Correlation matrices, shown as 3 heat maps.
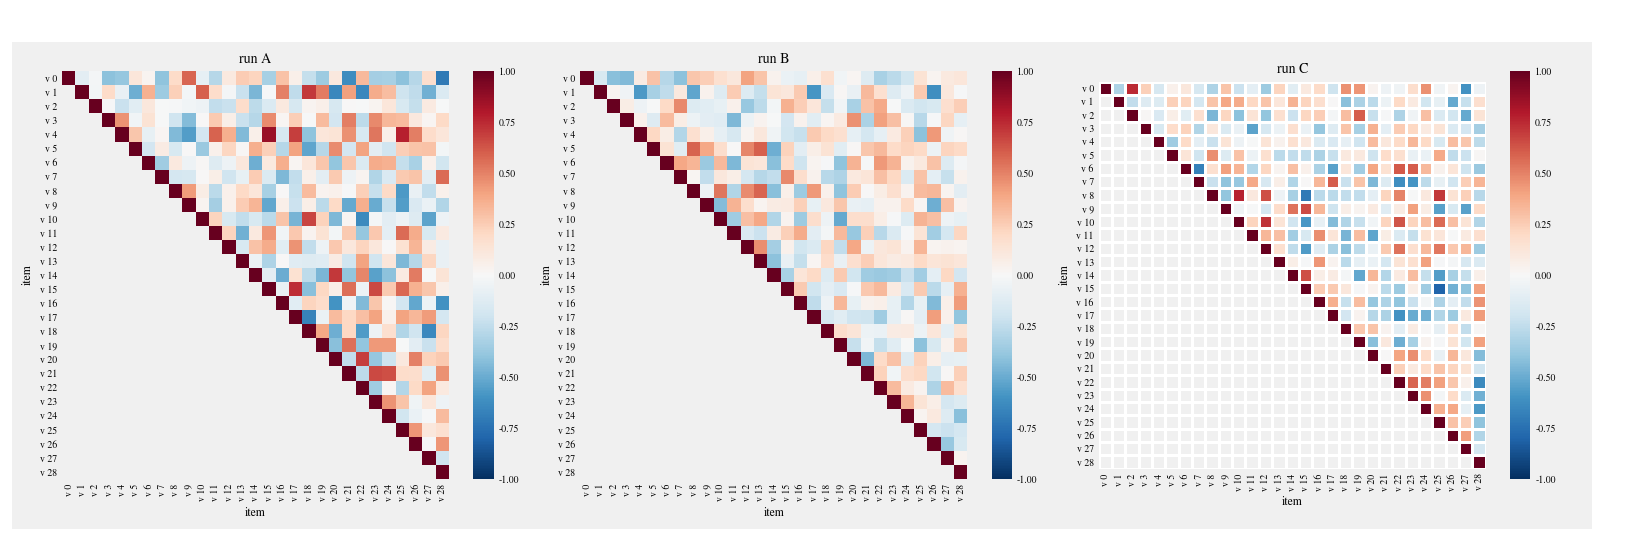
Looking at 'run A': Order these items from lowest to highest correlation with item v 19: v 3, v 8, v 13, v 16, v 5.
v 5, v 13, v 8, v 16, v 3
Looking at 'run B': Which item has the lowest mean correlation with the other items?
v 14
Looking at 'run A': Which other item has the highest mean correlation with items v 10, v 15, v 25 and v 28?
v 4
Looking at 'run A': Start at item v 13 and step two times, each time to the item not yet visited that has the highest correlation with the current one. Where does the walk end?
v 20
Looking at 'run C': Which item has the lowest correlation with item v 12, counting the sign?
v 15
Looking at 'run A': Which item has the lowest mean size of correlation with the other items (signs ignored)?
v 2
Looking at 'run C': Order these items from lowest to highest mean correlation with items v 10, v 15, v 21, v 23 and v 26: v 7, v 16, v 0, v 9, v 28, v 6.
v 7, v 28, v 16, v 0, v 9, v 6
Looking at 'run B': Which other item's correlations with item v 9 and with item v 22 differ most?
v 6
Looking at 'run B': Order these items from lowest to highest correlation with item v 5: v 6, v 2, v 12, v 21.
v 2, v 6, v 21, v 12
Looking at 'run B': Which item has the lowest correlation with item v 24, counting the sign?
v 28
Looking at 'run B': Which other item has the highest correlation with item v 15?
v 7
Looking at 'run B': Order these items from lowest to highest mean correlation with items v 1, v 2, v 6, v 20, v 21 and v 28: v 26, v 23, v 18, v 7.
v 26, v 18, v 23, v 7
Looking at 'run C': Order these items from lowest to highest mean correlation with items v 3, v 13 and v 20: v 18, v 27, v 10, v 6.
v 27, v 10, v 18, v 6
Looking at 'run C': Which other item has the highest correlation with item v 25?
v 8
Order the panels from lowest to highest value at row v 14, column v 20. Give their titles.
run B, run C, run A
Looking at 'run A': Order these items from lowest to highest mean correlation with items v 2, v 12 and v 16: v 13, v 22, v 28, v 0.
v 28, v 22, v 13, v 0
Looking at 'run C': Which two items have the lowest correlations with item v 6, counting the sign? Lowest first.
v 7, v 17
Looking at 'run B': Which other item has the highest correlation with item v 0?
v 12
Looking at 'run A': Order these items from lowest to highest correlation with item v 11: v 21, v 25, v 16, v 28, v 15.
v 16, v 28, v 21, v 15, v 25
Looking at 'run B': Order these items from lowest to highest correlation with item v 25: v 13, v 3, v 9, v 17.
v 3, v 17, v 9, v 13
